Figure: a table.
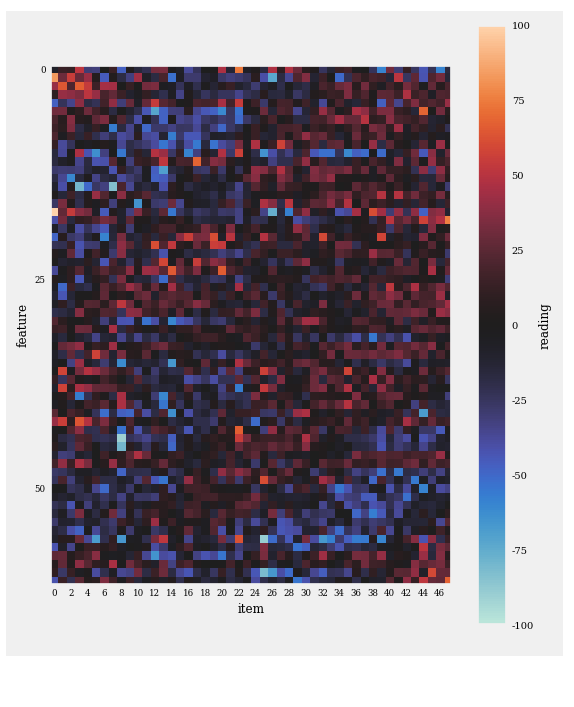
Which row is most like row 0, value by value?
43
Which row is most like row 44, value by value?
45
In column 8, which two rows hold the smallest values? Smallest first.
44, 45
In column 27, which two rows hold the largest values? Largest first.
9, 12
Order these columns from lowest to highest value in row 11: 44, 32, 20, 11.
44, 11, 32, 20
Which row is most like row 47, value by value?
33
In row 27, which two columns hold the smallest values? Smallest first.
1, 26
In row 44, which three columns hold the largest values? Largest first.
22, 30, 23
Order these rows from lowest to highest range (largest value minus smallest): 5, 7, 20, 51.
51, 7, 20, 5
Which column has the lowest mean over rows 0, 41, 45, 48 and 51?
8
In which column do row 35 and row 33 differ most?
14
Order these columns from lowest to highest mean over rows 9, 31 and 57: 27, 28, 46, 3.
28, 3, 27, 46
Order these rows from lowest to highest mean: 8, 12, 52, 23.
52, 8, 12, 23
